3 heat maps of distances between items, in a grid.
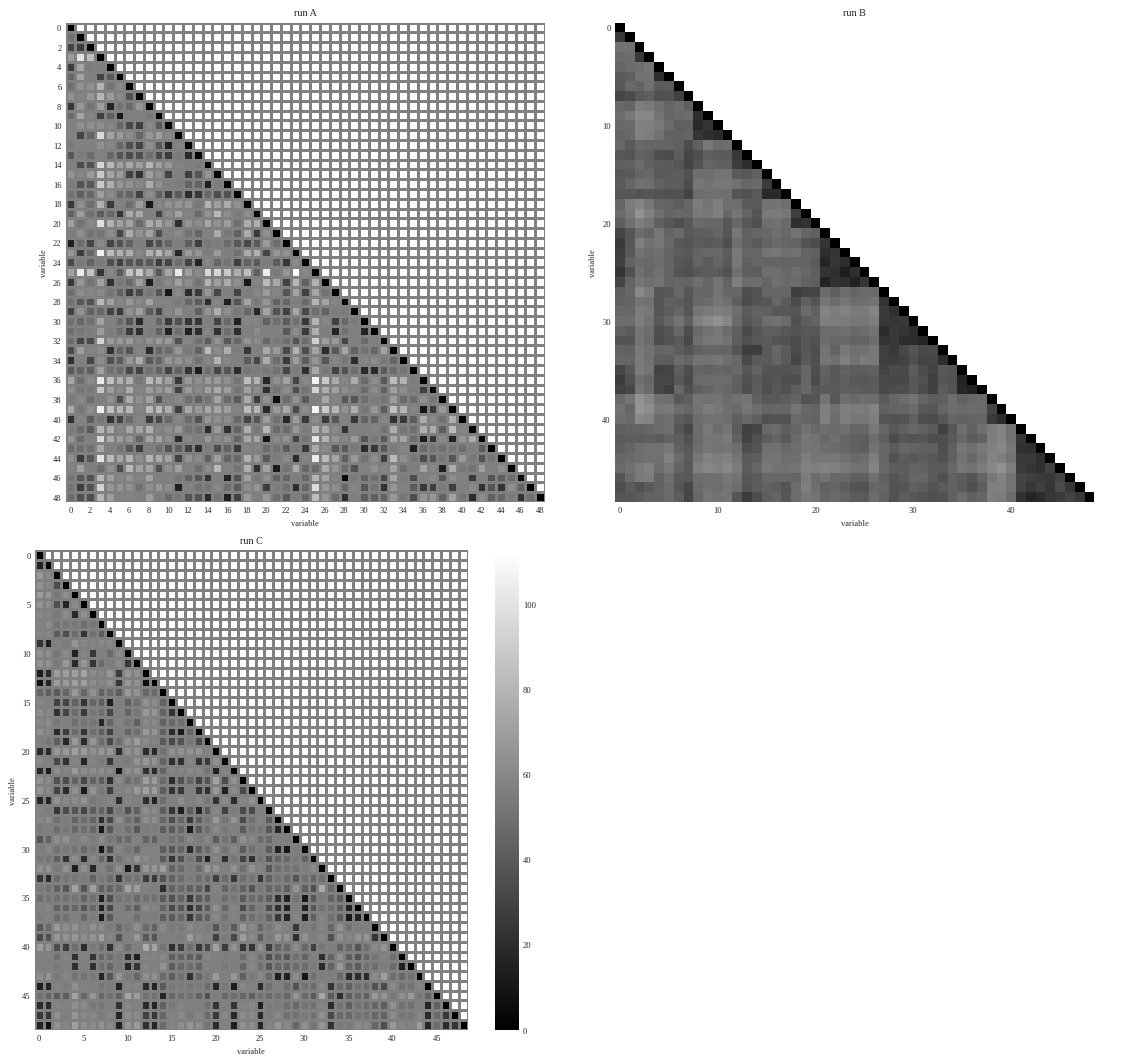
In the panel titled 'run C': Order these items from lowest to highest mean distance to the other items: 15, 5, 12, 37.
15, 37, 5, 12
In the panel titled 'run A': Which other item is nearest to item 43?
35
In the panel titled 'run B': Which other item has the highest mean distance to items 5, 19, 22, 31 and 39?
2
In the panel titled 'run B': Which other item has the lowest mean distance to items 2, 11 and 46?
47
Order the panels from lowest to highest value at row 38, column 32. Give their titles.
run B, run A, run C
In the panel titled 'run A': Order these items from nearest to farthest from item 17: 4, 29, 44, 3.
44, 29, 4, 3
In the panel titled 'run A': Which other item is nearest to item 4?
8
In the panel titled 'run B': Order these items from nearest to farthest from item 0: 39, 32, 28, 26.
26, 32, 28, 39
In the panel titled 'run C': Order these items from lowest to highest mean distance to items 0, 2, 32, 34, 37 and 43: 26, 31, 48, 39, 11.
26, 31, 11, 48, 39
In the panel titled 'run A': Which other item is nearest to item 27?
10
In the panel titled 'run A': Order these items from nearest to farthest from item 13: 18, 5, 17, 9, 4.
17, 9, 5, 4, 18
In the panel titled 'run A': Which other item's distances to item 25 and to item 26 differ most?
18
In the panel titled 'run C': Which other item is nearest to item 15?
8
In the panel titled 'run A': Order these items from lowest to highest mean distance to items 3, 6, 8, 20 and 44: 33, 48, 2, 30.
30, 33, 2, 48
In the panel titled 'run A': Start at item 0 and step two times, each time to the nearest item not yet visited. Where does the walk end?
40
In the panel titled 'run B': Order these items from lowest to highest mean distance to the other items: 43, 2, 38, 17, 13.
13, 17, 43, 38, 2
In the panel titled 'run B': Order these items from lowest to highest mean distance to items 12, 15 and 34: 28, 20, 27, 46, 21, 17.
17, 28, 27, 20, 46, 21
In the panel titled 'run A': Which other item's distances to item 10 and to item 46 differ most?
28
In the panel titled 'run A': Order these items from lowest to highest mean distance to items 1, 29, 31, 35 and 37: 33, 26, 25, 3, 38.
38, 33, 26, 3, 25
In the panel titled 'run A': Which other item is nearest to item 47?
11
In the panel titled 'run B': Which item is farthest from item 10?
30
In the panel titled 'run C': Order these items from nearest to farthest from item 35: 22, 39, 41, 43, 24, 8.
43, 8, 41, 24, 22, 39
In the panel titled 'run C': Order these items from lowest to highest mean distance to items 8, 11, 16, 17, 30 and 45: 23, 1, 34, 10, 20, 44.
23, 34, 10, 44, 1, 20
